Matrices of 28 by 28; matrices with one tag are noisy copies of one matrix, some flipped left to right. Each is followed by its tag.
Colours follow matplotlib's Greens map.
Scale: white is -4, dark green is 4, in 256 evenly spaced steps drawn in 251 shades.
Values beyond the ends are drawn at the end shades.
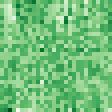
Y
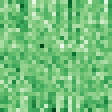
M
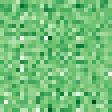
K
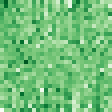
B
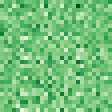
K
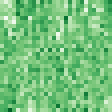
Y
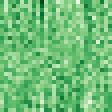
M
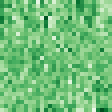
Y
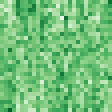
Y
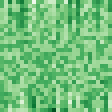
M
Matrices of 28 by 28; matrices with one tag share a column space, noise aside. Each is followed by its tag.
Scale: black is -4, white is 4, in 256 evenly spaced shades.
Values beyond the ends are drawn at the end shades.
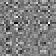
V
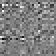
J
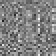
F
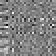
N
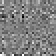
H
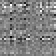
J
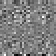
H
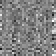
F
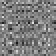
V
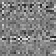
J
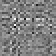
N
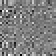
H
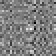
V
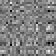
V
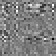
J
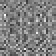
F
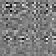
J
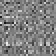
V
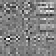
J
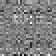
H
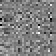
N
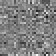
H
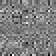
H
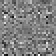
H
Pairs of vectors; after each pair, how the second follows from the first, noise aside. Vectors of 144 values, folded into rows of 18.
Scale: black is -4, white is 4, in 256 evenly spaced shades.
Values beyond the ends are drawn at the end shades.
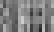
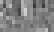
wrapped around, partly zeroed.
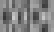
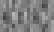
shrunk.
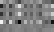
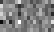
negated.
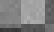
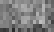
partly zeroed.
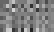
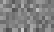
negated, shrunk.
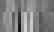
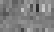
wrapped around, partly zeroed.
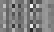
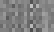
shrunk.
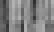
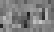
wrapped around, partly zeroed.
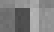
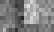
reversed, negated.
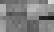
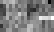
negated.
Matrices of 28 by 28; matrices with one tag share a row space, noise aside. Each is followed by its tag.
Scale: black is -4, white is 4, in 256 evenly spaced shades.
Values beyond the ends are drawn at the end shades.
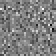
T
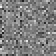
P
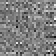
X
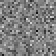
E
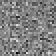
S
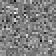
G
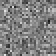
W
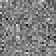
P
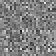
W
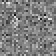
G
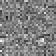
P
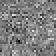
S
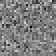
G
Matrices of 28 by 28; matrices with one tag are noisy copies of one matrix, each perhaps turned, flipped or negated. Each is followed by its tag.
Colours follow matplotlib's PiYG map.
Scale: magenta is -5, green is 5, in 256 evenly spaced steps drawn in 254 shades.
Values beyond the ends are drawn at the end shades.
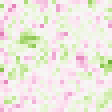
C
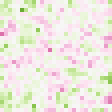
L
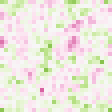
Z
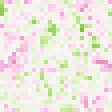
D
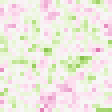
D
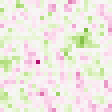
C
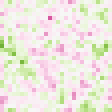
D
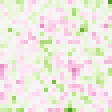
Z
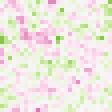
Z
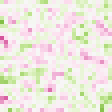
L
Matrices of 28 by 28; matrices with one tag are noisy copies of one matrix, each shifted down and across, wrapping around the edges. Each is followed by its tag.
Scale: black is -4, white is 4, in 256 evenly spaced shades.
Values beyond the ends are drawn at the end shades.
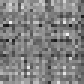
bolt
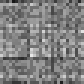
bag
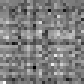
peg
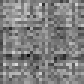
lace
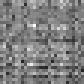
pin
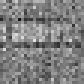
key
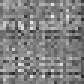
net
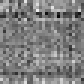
key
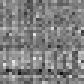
key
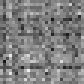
peg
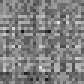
net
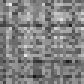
peg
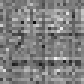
lace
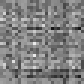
net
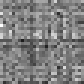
net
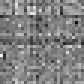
bag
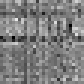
key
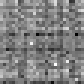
peg
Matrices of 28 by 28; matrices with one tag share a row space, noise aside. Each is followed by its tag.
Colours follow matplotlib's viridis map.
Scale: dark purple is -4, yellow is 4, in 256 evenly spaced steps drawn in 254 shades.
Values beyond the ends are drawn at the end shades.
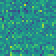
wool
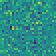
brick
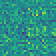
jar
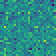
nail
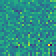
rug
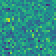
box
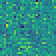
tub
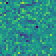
tub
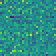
wool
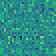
wool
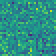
jar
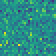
jar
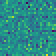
jar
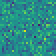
box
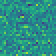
tub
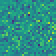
rug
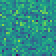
tub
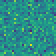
nail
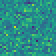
tub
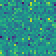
nail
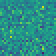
wool
